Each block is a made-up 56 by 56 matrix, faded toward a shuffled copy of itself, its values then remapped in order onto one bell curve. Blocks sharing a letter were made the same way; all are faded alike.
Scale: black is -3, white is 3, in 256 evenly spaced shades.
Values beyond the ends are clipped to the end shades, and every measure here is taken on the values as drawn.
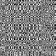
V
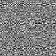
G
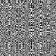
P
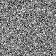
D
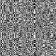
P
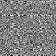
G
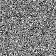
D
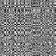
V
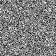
D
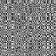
V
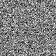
D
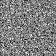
D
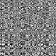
G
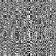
P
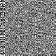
P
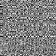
G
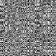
P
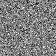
D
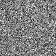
D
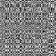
V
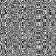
P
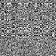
G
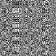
P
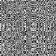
P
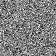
D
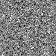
D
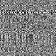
G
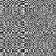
V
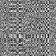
V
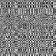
V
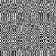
V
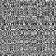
G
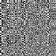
P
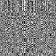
P
